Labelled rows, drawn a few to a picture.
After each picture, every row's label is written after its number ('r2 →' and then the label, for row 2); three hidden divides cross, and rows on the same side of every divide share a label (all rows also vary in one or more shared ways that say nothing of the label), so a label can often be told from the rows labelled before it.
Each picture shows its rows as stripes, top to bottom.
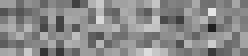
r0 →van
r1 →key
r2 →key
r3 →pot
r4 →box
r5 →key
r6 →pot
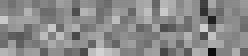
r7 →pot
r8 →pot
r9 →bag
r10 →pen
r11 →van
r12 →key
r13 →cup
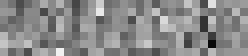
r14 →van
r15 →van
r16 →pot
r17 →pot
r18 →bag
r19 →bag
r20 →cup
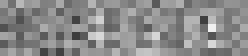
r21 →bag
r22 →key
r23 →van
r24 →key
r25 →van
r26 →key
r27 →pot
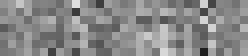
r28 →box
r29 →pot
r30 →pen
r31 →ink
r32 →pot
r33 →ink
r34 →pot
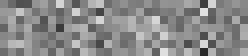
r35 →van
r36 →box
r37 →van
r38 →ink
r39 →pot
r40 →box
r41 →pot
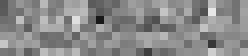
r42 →ink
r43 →ink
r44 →box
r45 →pen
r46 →pot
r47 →bag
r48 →pen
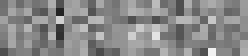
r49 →key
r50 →ink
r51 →cup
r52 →ink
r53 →key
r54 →ink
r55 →ink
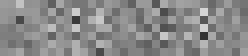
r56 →bag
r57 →pen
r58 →van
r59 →pen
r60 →pot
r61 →pen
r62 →box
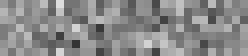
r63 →bag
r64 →bag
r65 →cup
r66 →box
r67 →ink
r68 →pot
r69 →bag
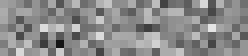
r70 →pen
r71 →bag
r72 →van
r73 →pen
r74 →van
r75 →ink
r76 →bag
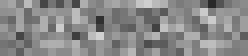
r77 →pot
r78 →pen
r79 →box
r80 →bag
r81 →van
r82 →pen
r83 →key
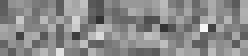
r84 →ink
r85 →ink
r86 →box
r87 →pen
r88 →van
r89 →ink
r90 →cup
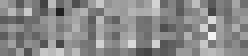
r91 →van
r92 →ink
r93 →key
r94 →pen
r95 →key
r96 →key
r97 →pen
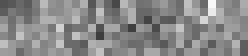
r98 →key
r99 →key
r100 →pen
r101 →bag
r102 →box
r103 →cup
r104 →van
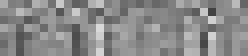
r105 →cup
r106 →box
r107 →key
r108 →van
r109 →van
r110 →van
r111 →van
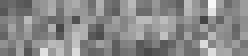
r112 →key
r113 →key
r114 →pot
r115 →ink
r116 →ink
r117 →pen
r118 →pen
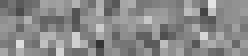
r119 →key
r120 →van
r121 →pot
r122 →van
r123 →pen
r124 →box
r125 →bag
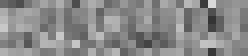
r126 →van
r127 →bag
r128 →bag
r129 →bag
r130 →cup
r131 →pen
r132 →bag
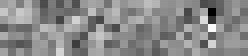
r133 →pot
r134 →bag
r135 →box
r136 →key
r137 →cup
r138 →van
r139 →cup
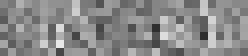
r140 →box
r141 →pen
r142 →ink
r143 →bag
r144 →pot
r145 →cup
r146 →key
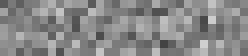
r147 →key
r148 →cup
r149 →pot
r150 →pot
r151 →bag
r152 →pen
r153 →key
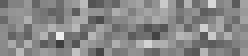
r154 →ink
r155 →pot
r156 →ink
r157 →pen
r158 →cup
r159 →pot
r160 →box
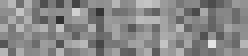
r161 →pot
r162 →box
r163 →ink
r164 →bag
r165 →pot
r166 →ink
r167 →bag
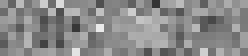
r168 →bag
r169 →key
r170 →pot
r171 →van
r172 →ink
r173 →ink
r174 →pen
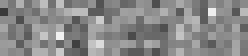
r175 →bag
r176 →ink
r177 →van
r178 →cup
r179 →cup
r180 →van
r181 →cup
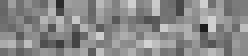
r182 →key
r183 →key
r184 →pen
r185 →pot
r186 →van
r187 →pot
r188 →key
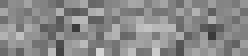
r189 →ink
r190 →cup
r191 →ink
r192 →pot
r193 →bag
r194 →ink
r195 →key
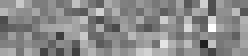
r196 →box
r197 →cup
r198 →ink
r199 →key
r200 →ink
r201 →pot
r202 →pot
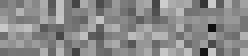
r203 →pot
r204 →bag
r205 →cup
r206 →bag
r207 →ink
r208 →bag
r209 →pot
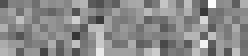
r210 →ink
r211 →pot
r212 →box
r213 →cup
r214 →van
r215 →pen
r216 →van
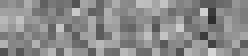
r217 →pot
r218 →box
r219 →bag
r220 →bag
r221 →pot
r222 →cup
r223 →key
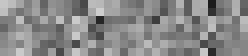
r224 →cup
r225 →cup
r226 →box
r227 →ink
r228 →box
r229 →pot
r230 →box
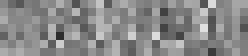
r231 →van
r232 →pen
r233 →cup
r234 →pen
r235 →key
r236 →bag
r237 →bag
